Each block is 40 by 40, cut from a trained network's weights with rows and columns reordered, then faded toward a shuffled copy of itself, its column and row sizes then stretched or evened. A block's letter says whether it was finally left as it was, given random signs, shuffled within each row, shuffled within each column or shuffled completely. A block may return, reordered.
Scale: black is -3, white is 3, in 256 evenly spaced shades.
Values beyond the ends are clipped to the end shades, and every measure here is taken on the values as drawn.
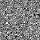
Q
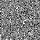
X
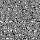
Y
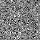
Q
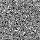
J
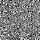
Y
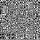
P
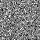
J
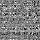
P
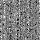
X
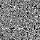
Q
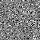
Y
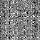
P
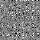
Q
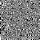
Q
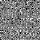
Q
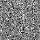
X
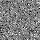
J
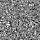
Y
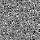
X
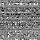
P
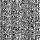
P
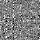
Q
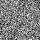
J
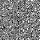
X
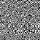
P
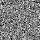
X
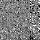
Q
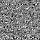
Y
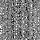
X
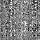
P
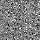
X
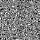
Y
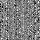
X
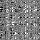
P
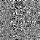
P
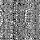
P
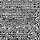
P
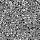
Y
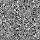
Q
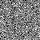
J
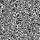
X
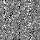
X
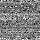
Y
